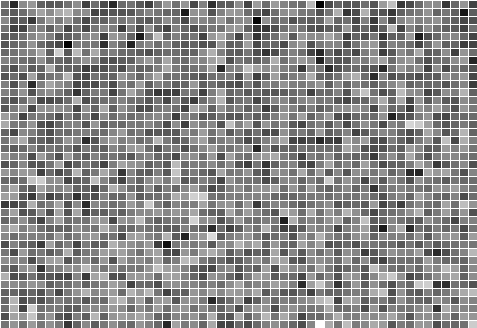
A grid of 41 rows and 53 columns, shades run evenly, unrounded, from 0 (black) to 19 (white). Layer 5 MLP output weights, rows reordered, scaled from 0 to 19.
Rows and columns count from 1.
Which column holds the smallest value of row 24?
42
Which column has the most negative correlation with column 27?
18
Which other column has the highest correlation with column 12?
53
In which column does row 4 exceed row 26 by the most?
44
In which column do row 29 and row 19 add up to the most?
30
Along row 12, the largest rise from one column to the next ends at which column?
45
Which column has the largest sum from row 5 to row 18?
52
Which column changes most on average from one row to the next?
43
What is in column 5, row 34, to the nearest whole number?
4
